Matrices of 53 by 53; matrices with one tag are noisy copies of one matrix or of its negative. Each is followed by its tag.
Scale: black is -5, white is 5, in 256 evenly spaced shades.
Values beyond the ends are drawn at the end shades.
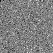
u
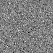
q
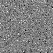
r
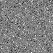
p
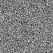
r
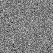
p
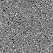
p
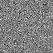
q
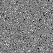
q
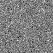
r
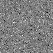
q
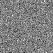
r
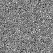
q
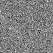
r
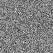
q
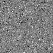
r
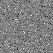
q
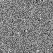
u
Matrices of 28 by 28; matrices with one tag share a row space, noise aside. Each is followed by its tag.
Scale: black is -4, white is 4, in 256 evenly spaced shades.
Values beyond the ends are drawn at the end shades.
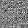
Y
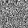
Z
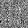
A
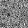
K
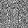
A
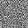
A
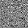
Y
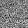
Z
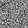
K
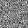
A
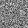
Z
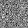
Z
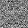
Y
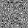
Y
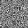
A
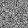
Z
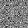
Z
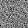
Z
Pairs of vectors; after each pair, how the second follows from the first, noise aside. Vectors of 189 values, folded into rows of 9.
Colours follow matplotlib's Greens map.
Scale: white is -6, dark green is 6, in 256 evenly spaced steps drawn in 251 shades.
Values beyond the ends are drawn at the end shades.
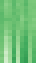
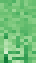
sign-scrambled.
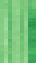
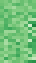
sign-scrambled.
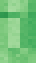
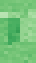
negated, partly zeroed.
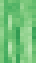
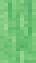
wrapped around, shrunk.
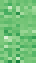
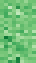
sign-scrambled.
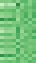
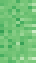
reversed, partly zeroed.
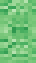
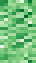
wrapped around, scaled up.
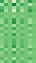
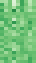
sign-scrambled.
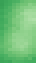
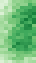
negated, scaled up.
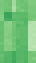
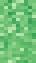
shuffled.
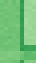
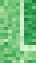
negated, scaled up.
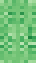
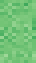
wrapped around, shrunk.
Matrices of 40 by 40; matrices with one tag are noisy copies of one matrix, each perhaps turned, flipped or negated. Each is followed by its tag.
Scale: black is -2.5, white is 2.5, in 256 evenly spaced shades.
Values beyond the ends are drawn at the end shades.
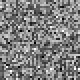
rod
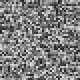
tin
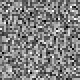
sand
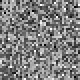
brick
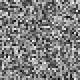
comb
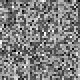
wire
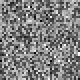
wire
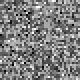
rod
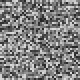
tin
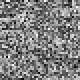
wire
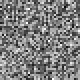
rod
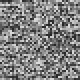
tin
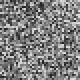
rod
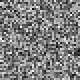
comb
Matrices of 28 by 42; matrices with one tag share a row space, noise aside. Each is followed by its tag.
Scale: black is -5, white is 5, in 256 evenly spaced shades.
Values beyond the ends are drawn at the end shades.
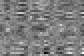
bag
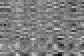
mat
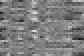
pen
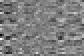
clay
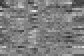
pen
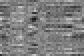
pen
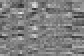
pen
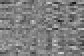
mat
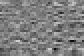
mat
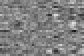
mat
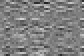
bag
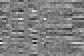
pen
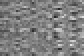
mat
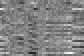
pen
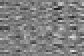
mat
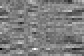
pen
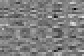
mat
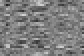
bag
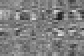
mat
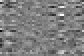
clay
